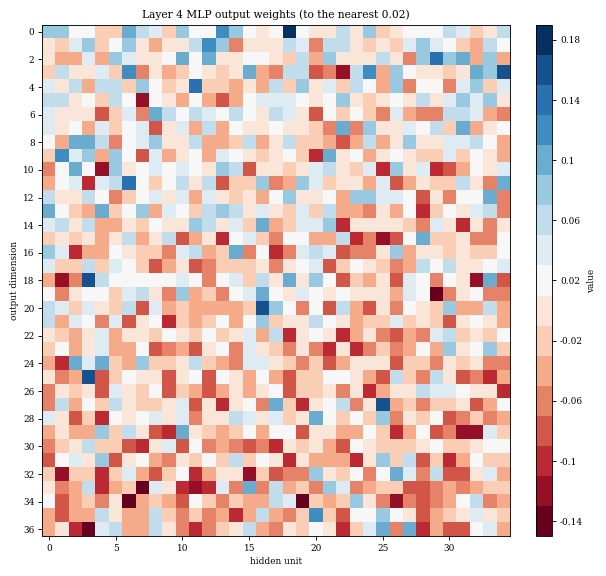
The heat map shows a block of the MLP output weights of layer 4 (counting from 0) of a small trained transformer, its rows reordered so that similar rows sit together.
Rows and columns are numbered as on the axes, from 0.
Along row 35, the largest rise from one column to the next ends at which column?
20
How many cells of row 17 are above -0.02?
18
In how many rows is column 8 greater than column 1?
19
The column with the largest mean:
3
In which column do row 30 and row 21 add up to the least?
6
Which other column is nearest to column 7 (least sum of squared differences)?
10
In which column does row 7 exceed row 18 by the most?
22
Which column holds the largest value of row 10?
2
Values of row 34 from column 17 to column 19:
0.06 0.04 -0.14
